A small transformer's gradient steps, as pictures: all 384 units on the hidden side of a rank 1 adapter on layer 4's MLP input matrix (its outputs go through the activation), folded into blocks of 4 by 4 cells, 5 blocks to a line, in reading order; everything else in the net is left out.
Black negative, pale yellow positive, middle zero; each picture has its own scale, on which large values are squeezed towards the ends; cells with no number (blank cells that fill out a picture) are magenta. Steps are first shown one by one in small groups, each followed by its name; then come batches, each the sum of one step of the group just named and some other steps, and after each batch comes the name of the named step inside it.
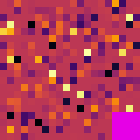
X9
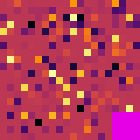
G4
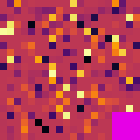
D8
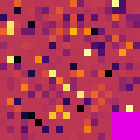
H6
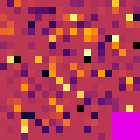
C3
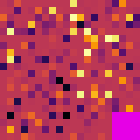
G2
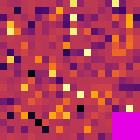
H6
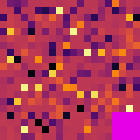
X9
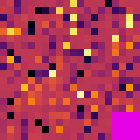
X9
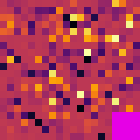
C3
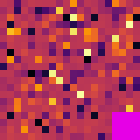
C3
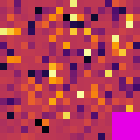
D8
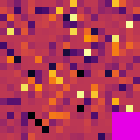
H6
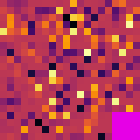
X9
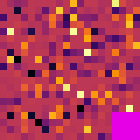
H6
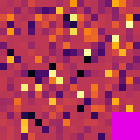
C3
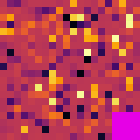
C3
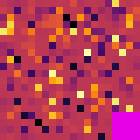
H6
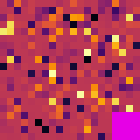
D8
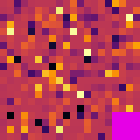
X9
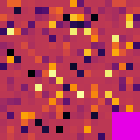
G2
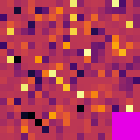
H6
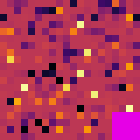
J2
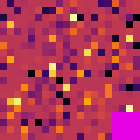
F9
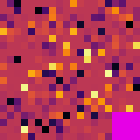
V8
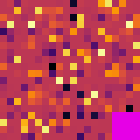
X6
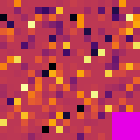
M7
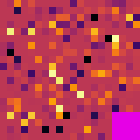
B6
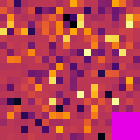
J2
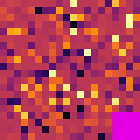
M7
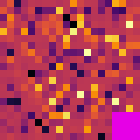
J2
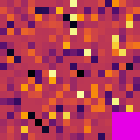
V8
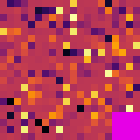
V8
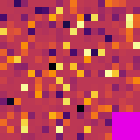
M7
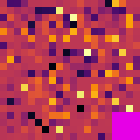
J2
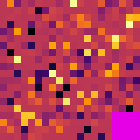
X6
